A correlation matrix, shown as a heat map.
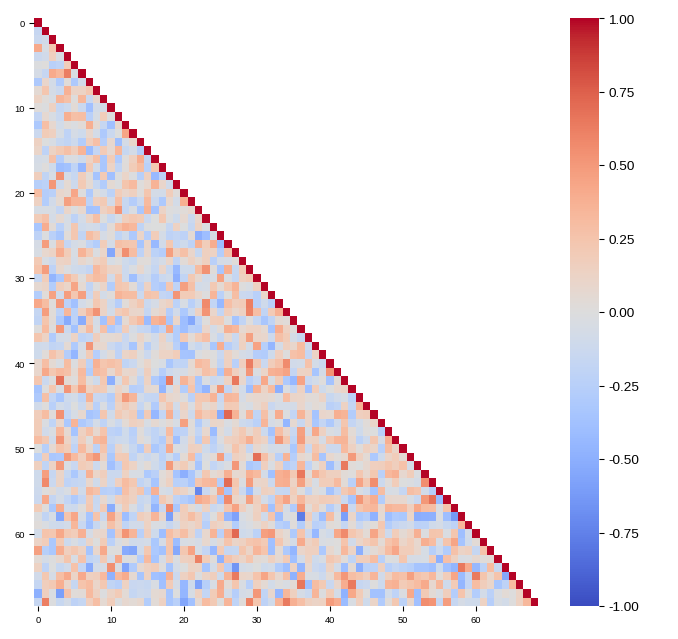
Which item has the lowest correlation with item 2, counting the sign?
30
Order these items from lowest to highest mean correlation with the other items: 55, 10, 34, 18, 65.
10, 55, 18, 34, 65
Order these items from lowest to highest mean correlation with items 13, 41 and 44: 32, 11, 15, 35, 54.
15, 35, 11, 32, 54
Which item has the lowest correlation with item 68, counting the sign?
20
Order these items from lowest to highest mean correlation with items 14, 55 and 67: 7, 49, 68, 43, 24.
49, 24, 68, 43, 7
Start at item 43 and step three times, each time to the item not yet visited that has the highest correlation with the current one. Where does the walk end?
53
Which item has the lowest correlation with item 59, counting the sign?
7
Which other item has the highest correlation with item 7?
38
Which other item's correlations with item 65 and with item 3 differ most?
51
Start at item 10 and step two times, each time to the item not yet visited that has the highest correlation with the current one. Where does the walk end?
58
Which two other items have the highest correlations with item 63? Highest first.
22, 11
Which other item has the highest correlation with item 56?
54
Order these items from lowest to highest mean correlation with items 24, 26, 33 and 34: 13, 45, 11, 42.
42, 45, 11, 13
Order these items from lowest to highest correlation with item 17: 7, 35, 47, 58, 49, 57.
49, 57, 47, 58, 7, 35
